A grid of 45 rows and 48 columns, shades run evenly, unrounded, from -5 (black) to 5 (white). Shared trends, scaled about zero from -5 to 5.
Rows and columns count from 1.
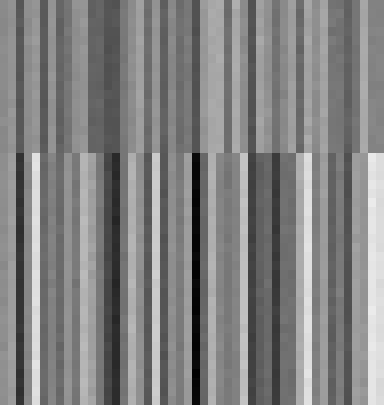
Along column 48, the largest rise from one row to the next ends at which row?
18
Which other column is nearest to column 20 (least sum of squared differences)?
31
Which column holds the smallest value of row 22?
25
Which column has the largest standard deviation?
47
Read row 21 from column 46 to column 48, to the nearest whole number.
1 4 4
